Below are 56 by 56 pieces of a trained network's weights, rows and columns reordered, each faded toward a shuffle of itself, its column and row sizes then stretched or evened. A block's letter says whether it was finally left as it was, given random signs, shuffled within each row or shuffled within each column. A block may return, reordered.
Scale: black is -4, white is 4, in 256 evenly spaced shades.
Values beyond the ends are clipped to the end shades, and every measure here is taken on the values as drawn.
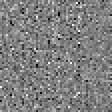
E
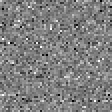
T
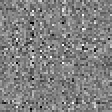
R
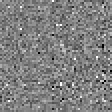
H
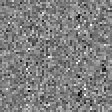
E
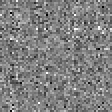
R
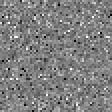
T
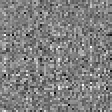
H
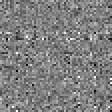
R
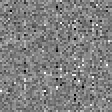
E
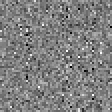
E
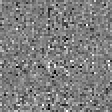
R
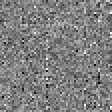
E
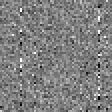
E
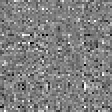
H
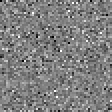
T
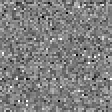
T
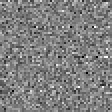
T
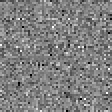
T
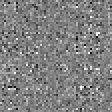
R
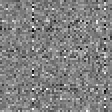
R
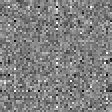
R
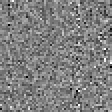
E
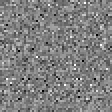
T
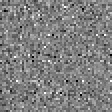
T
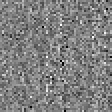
E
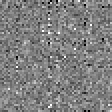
R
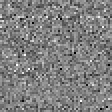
T
